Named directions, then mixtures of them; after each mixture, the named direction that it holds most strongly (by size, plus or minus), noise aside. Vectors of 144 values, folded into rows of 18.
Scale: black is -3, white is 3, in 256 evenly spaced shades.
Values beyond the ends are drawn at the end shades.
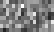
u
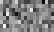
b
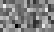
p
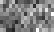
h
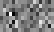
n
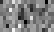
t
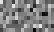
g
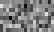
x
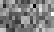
h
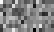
g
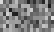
b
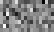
b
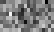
t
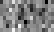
t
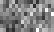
h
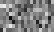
x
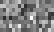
x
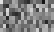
b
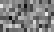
x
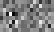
n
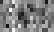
t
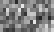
u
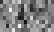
t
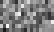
u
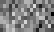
h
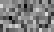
x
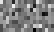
g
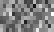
h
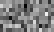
x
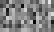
u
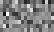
b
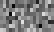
g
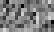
u
